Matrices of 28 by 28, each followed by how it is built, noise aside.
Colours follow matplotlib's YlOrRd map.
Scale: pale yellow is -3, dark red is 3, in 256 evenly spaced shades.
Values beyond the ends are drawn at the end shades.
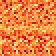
repeating columns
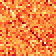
diagonal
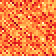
Toeplitz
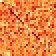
diagonal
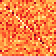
diagonal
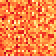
blocks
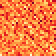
Toeplitz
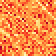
Toeplitz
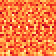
repeating columns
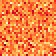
repeating columns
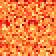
repeating columns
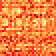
blocks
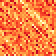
Toeplitz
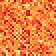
Toeplitz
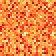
repeating columns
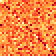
diagonal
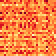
blocks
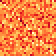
diagonal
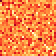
diagonal
